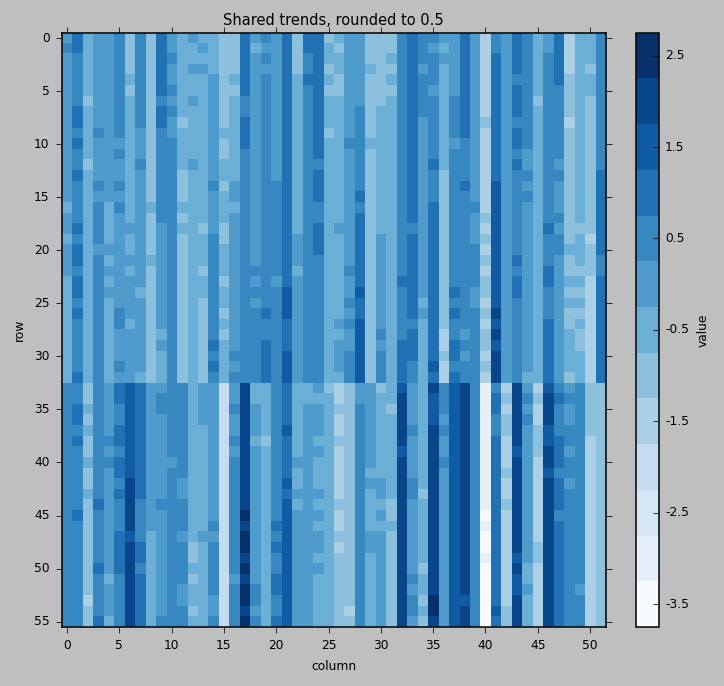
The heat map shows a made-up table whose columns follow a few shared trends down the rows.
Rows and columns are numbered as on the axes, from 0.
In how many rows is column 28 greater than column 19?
39
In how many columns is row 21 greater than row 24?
6
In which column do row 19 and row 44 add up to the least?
40
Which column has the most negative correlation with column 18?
13
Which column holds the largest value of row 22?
41
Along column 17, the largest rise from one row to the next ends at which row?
33
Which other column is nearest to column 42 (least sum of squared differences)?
27
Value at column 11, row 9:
-0.5
